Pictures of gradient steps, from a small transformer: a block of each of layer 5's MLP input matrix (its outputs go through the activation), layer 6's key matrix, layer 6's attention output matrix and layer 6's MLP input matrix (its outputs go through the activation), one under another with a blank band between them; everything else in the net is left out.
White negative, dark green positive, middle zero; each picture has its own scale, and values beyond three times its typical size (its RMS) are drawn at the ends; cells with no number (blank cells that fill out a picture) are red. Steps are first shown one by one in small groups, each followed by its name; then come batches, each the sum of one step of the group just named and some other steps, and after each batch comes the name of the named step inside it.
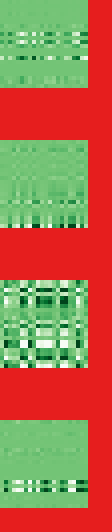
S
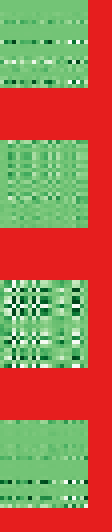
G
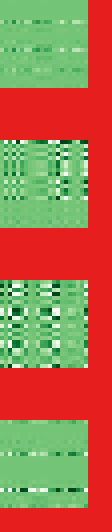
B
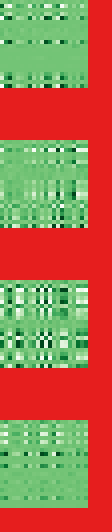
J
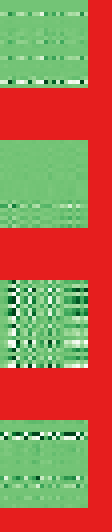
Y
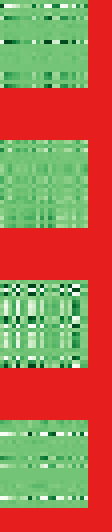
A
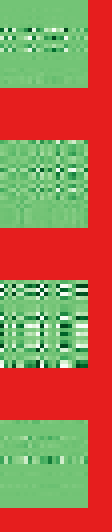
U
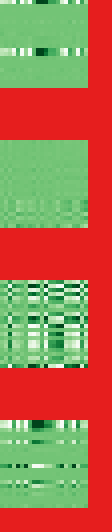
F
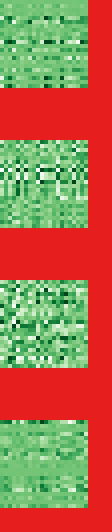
J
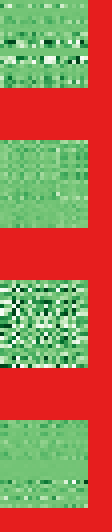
G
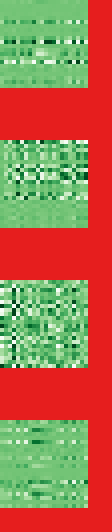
G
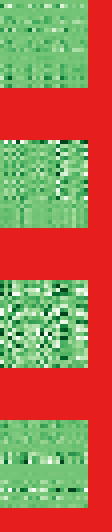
B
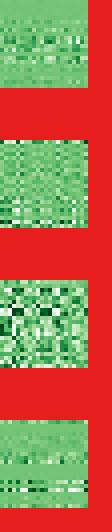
G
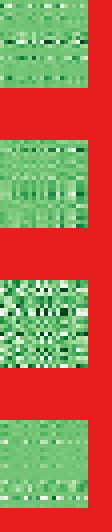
S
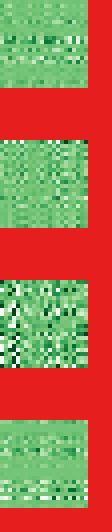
B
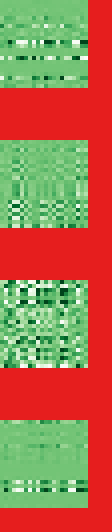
S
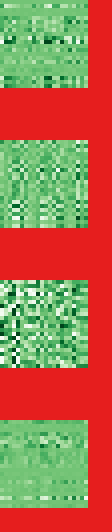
U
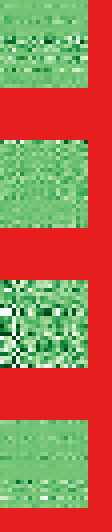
G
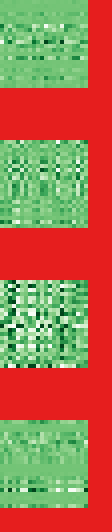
U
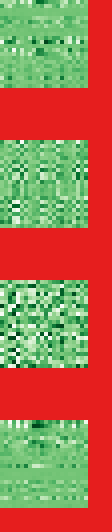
F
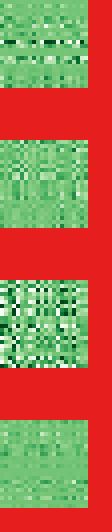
J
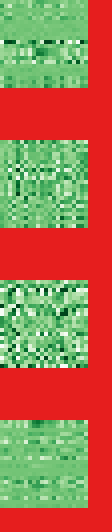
J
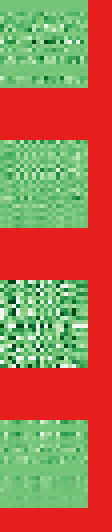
U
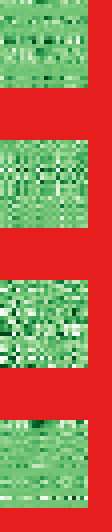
F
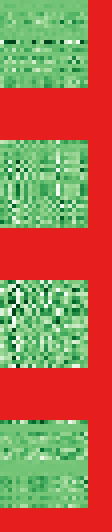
G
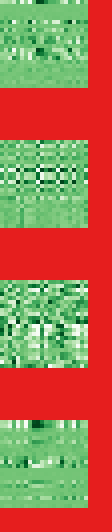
F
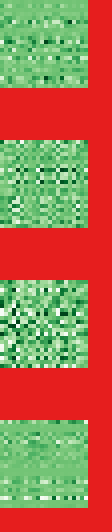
Y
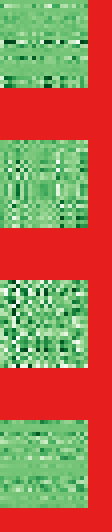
Y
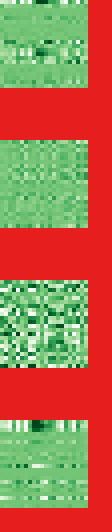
F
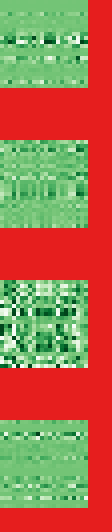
Y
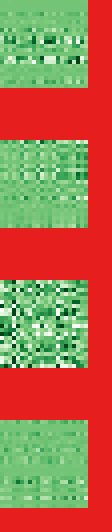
U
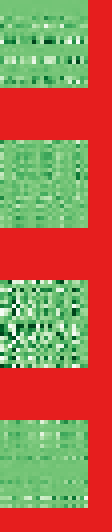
G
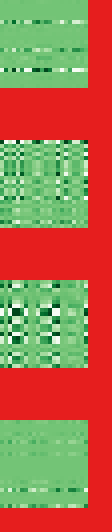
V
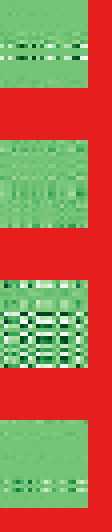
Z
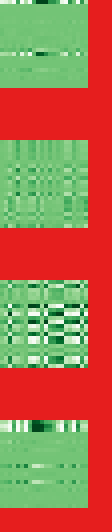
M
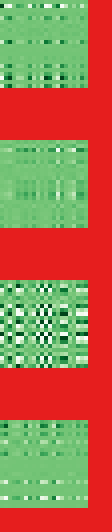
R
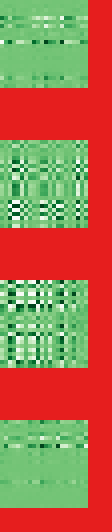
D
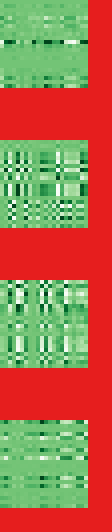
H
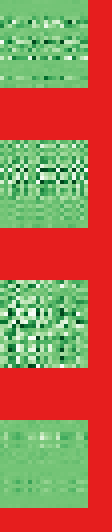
Z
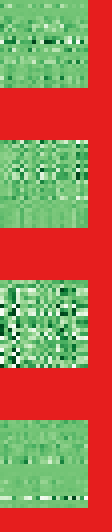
R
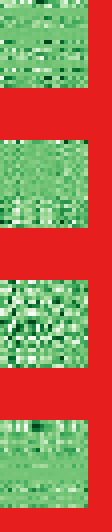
M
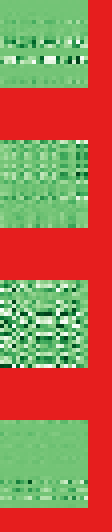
Z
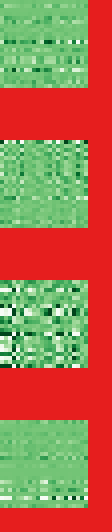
V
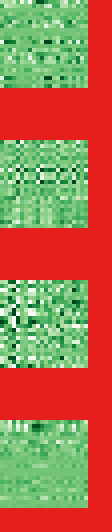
M
